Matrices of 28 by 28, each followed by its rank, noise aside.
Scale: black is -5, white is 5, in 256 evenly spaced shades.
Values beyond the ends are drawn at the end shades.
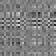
one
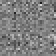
four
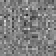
four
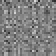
four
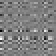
one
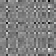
one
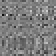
three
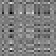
one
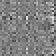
four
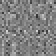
four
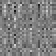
three
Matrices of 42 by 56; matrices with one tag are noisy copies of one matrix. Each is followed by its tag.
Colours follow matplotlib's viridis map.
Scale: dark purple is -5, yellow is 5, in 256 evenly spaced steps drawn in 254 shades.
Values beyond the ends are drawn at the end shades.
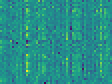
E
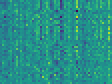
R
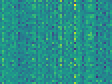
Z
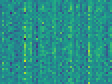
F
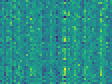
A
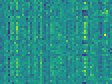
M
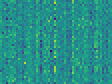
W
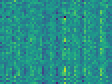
A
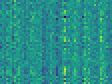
A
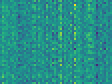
Z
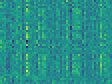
E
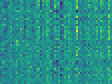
R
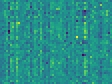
M
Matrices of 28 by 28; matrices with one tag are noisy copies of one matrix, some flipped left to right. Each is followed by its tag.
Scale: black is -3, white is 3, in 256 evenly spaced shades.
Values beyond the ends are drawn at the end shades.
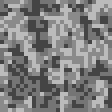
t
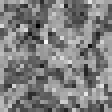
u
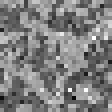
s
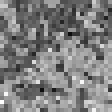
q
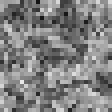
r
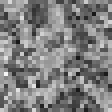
u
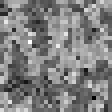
t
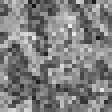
t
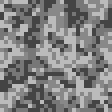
u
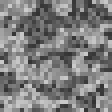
r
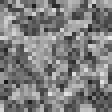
s
